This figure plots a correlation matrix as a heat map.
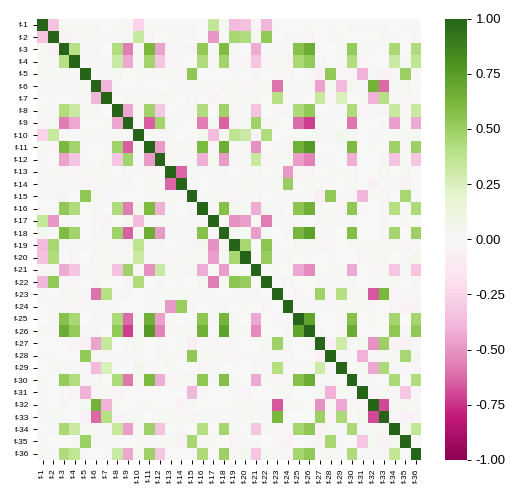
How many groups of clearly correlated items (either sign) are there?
5
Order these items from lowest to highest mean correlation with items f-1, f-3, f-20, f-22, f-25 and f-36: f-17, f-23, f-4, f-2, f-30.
f-17, f-23, f-2, f-4, f-30
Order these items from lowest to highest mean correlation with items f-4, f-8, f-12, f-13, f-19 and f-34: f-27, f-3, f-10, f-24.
f-24, f-27, f-10, f-3
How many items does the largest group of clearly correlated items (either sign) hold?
14
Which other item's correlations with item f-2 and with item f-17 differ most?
f-22
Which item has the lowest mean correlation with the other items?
f-9
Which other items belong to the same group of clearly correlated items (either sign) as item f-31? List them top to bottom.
f-5, f-15, f-28, f-35
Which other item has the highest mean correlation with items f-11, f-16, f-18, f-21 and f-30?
f-26
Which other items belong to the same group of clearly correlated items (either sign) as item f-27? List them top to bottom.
f-6, f-7, f-23, f-29, f-32, f-33
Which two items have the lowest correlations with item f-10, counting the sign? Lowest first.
f-17, f-1
